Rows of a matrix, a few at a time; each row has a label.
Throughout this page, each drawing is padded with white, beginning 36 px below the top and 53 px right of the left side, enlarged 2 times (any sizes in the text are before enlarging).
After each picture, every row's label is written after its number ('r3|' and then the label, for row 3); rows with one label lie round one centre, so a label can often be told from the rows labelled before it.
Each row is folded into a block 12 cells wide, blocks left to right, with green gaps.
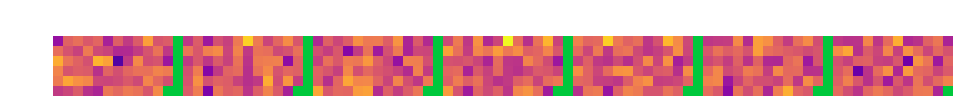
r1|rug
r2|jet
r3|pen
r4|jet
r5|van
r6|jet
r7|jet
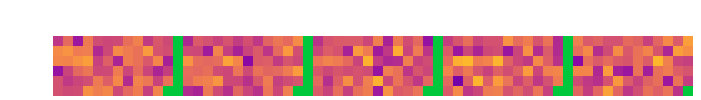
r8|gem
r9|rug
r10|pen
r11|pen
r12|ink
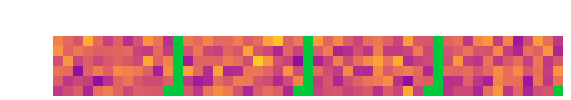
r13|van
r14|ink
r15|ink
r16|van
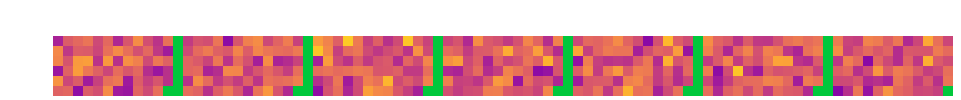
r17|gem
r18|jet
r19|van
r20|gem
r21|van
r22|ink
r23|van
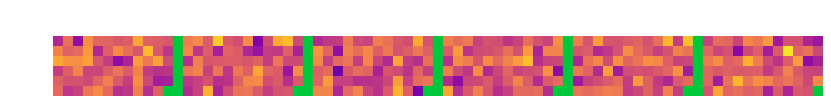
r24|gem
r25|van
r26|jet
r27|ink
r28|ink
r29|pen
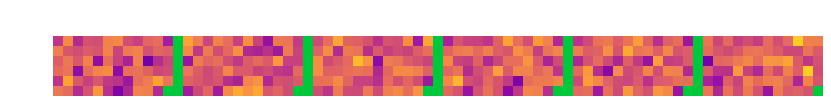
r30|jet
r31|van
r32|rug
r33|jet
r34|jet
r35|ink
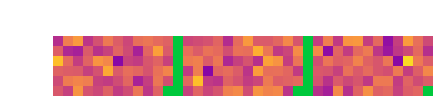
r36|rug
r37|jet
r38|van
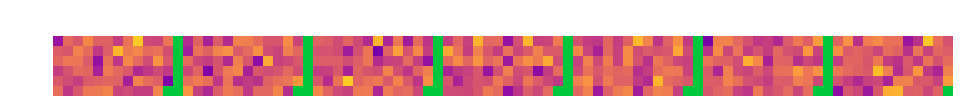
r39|gem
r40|jet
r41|pen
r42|gem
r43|jet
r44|rug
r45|van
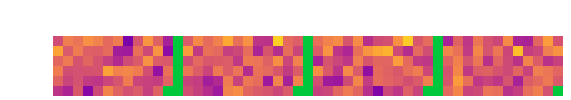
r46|van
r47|van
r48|ink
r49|jet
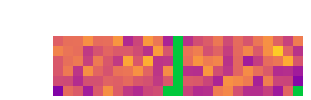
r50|van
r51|gem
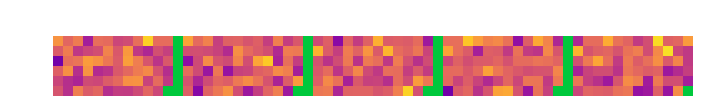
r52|ink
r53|ink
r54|jet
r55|van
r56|gem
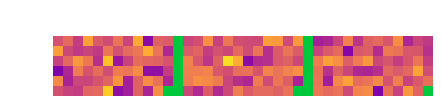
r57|gem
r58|rug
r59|pen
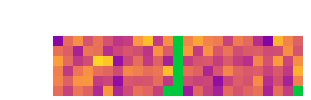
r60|rug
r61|van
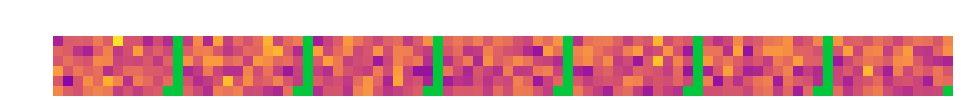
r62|pen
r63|gem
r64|gem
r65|ink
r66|gem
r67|gem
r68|ink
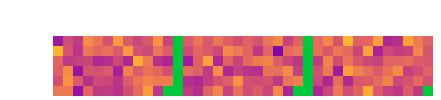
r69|jet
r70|ink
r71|van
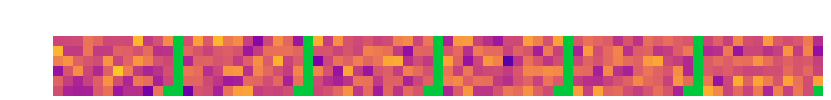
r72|gem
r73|van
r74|ink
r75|rug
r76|ink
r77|pen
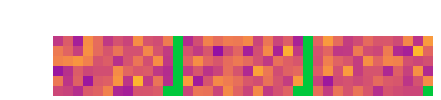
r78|gem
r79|pen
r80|ink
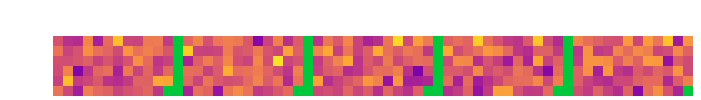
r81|jet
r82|van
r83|gem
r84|van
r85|ink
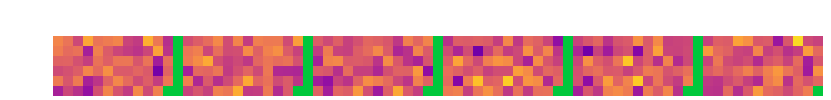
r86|van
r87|gem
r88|ink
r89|pen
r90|pen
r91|van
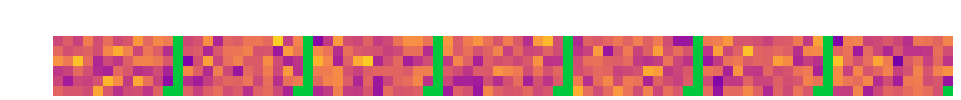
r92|gem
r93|ink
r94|rug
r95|van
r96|pen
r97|ink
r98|rug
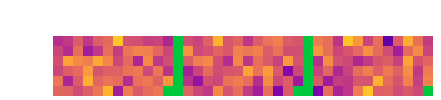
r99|pen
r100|gem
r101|van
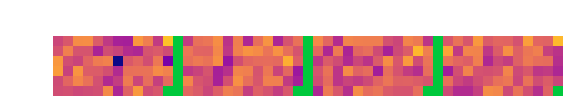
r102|rug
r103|gem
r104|van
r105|gem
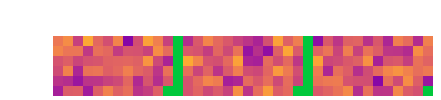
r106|van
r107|rug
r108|rug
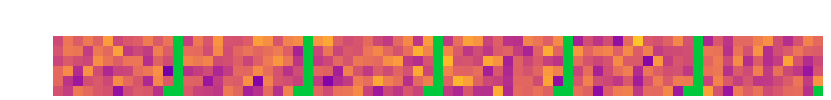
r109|ink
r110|gem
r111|ink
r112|rug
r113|jet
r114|jet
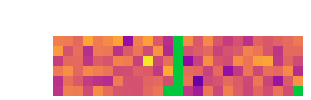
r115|van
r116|ink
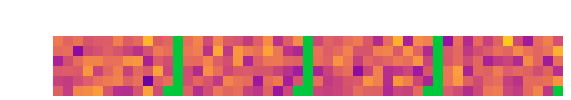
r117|ink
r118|gem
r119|gem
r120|jet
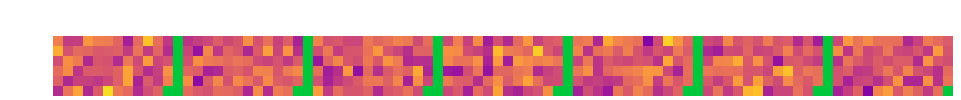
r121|van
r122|pen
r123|ink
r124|gem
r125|van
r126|pen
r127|van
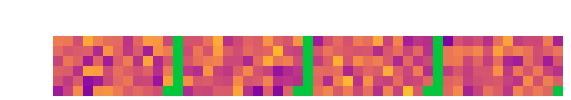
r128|van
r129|gem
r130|pen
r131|jet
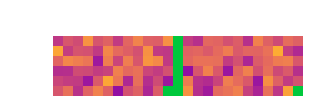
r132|gem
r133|gem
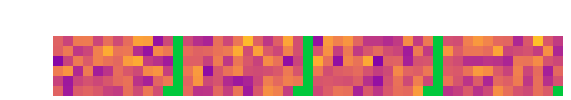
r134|ink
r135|jet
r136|rug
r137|van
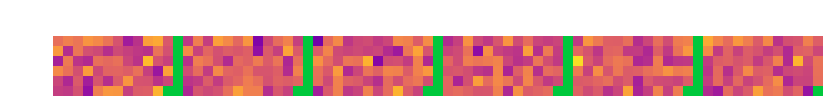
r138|van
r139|van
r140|rug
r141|pen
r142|rug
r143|van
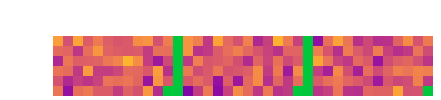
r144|ink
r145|van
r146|rug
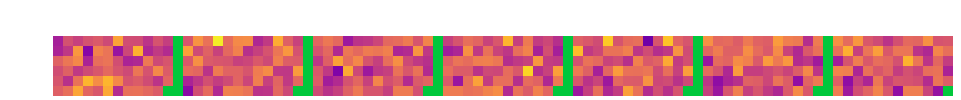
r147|pen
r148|van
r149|ink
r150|pen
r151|van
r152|ink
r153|ink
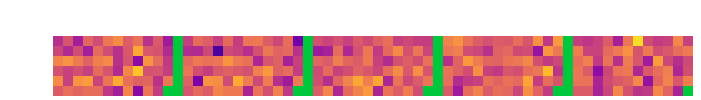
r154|pen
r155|pen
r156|pen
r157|ink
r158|jet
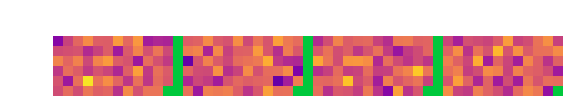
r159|pen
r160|ink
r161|rug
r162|jet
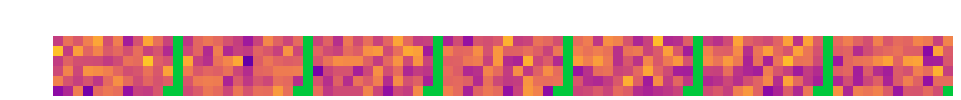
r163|van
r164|rug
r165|gem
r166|jet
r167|gem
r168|gem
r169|ink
